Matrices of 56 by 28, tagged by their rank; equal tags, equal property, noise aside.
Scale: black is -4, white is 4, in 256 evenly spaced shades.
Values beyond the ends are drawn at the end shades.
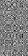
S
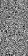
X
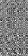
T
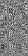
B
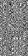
X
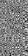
X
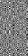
T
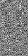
X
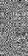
X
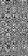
T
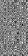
B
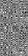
T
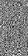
S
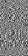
B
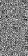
X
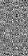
B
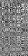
B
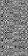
T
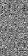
X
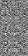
B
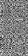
X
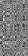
T
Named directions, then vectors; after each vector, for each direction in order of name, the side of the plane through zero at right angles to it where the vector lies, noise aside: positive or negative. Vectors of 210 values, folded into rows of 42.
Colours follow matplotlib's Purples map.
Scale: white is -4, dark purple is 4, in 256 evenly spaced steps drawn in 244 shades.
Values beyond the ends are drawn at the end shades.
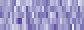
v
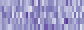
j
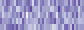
negative, negative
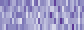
negative, negative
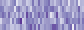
positive, positive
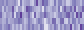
negative, positive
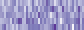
positive, positive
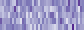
negative, negative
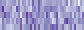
positive, positive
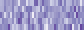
negative, positive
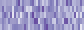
positive, negative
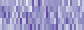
positive, positive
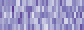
negative, positive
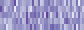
positive, positive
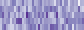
positive, positive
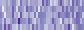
negative, positive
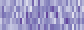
positive, positive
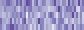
negative, negative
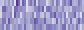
positive, negative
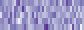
positive, negative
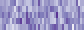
positive, positive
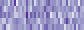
positive, positive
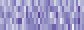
positive, positive
